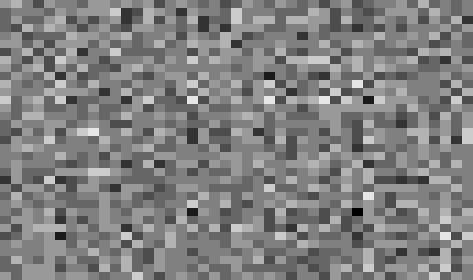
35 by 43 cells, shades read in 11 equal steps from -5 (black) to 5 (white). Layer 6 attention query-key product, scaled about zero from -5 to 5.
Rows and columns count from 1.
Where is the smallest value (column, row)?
33, 27
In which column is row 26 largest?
18
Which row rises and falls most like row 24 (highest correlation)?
13
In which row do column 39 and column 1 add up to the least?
23
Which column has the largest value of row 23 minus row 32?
40
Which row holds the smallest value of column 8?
7
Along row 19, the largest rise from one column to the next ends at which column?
31
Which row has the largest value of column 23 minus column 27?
29
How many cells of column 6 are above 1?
6
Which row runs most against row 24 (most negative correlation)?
10
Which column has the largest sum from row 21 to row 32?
41
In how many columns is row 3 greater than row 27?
21
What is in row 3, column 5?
1
